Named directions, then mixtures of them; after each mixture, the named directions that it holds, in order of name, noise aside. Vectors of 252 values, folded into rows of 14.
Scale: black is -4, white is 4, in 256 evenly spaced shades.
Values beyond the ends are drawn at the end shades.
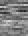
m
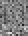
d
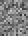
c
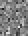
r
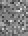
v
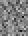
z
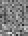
d.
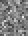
c, z.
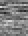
m.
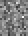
r, z.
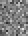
c, r, v.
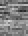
m.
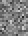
v, z.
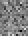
d, z.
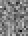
r, v, z.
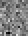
d, r.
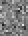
d, v.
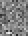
d, r.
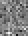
d, r, z.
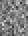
c, v, z.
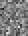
r, v.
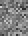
c, m, z.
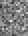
v.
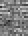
m, z.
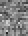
m, r, v.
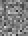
c, d, v.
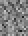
z.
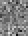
d, r, z.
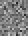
c, r, z.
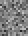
c, z.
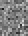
c, d, r.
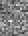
m, v.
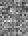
c, m.
